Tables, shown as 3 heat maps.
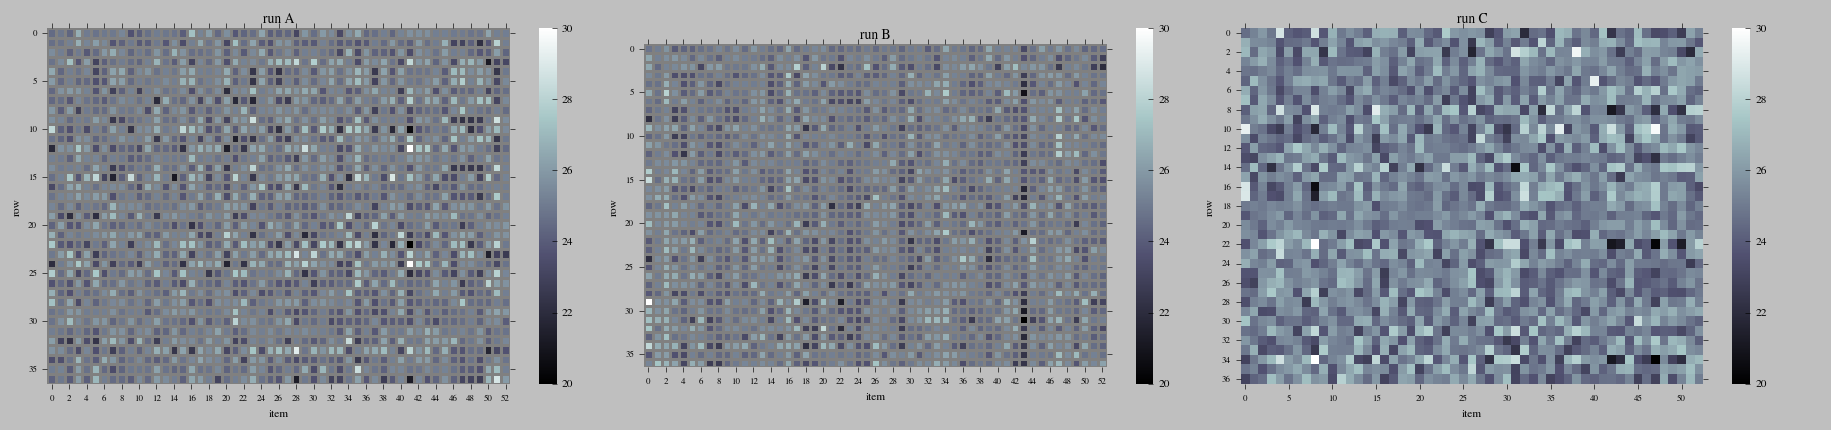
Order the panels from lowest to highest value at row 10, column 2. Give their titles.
run A, run C, run B
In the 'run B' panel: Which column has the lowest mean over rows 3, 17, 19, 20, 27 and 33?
43
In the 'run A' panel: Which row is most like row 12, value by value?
24
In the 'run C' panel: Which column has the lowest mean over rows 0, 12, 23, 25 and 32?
32
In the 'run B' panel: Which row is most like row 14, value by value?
15
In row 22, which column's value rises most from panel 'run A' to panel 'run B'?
41
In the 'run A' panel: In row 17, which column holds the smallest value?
49
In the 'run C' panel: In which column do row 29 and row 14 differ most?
31
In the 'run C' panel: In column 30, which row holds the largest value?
22
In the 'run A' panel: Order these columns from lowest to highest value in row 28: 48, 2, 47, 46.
48, 46, 2, 47
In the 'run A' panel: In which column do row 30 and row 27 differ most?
21
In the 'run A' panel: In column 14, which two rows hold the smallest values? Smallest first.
15, 33
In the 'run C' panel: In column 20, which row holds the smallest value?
14
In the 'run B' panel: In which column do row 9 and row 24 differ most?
0
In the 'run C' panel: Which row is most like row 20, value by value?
18
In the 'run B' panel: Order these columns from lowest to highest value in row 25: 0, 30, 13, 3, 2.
30, 0, 13, 3, 2
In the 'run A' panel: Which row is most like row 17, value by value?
1
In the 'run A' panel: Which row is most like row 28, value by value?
8
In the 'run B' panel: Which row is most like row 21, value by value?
16
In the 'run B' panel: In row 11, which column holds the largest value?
47
